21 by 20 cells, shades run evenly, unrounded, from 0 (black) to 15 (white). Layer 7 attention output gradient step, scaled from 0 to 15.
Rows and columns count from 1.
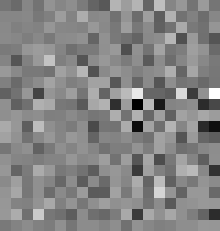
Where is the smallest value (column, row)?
13, 10
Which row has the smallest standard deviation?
21
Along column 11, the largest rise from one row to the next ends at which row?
11
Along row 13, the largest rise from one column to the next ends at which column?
18
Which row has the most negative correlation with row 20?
9
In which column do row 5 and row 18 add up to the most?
15
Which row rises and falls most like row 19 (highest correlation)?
6
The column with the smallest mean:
20
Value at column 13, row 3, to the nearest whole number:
7
